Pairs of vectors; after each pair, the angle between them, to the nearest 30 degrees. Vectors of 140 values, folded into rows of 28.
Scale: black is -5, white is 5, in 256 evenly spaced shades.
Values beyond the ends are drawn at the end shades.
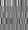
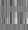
120 degrees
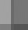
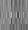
60 degrees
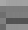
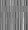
90 degrees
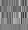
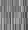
60 degrees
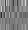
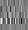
90 degrees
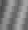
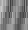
150 degrees
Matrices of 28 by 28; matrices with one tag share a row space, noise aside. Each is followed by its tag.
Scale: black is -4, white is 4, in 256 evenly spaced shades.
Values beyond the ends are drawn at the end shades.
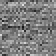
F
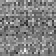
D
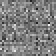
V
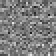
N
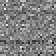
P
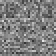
D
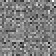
V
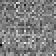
D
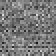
V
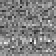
N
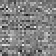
F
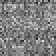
V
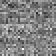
F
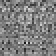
D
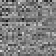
F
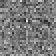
N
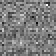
V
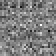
N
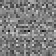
D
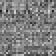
V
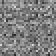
V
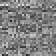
F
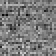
F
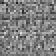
P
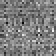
P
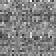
N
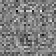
D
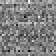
D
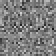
P
